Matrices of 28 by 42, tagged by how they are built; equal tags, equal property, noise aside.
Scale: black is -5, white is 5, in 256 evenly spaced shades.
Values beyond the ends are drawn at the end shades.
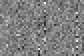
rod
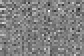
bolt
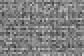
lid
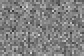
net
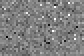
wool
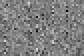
rod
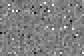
wool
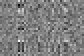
bolt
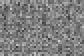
lid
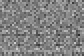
net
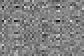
bolt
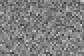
net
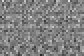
net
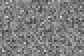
net
